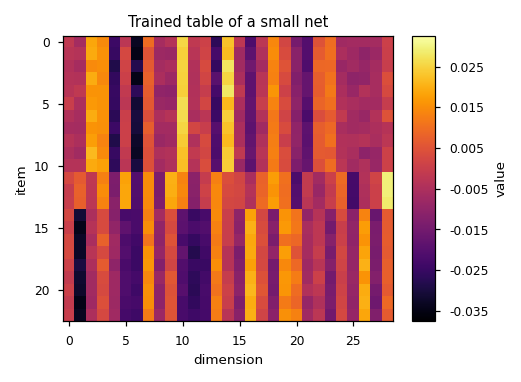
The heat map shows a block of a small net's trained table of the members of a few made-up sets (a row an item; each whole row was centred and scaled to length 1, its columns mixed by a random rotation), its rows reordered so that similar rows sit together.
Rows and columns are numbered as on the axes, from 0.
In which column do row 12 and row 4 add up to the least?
6
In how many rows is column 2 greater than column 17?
11
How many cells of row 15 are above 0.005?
7
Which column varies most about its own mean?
10
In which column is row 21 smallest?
1
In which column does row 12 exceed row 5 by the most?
13
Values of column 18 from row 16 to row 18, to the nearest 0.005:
-0.015 -0.01 -0.015
